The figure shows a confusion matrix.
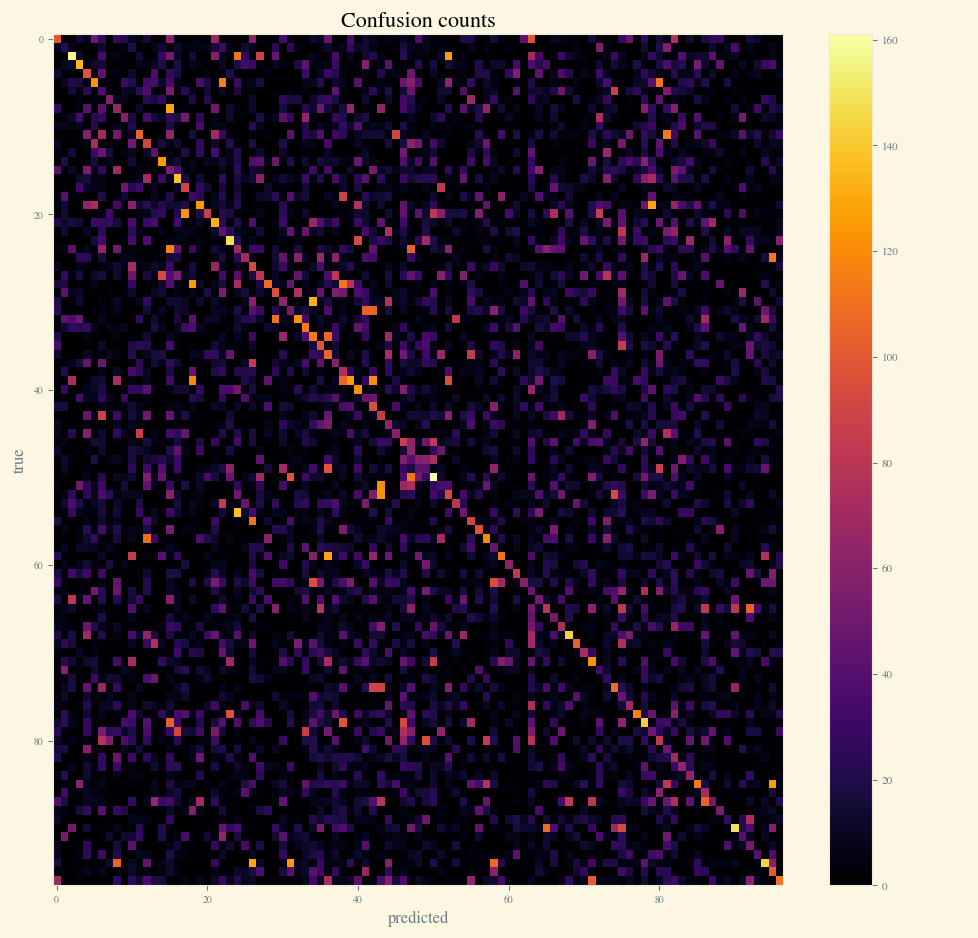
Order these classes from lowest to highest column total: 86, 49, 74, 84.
84, 74, 49, 86
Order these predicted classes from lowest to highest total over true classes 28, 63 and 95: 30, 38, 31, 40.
30, 40, 31, 38
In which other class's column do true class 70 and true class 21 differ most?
87
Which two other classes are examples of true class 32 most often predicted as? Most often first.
29, 53
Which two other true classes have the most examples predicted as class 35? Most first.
65, 25
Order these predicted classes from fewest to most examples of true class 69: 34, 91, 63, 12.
91, 12, 34, 63
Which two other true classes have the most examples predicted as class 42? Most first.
39, 31
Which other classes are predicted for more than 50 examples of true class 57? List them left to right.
12, 28, 51, 73
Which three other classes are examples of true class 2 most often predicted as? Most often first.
52, 24, 27
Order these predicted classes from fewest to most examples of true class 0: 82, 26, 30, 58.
58, 30, 26, 82
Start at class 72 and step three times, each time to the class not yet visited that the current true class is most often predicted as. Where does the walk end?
4
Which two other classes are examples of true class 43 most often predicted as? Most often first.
6, 67
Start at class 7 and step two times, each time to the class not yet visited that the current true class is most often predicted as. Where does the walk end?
26
